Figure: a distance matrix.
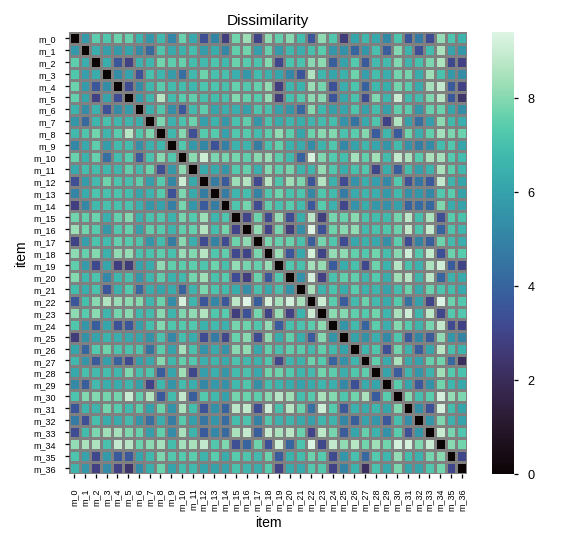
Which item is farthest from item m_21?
m_22
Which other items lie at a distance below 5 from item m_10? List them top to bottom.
m_3, m_6, m_21
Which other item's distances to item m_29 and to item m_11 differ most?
m_7
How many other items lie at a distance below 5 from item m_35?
7
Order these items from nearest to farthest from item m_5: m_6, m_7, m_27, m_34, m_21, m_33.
m_27, m_6, m_7, m_21, m_33, m_34
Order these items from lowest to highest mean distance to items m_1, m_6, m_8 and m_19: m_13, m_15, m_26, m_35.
m_35, m_26, m_13, m_15
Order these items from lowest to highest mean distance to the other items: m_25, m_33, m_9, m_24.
m_25, m_9, m_24, m_33
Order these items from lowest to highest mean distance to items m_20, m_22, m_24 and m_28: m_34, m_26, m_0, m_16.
m_0, m_16, m_26, m_34
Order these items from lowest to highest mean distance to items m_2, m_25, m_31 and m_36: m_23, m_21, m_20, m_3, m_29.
m_29, m_3, m_21, m_20, m_23
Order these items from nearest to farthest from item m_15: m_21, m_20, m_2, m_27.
m_20, m_21, m_27, m_2
